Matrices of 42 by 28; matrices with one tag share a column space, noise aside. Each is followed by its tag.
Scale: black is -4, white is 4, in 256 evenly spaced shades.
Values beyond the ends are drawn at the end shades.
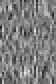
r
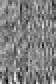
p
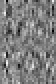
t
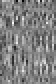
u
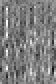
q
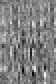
q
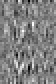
t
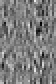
t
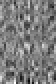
p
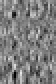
r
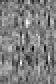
u
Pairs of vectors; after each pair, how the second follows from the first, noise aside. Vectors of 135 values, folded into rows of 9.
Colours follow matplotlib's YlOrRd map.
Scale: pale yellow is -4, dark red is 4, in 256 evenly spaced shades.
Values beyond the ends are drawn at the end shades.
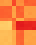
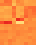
negated, partly zeroed.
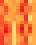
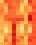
negated.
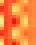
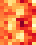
reversed, scaled up.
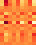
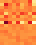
partly zeroed.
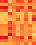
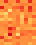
partly zeroed.
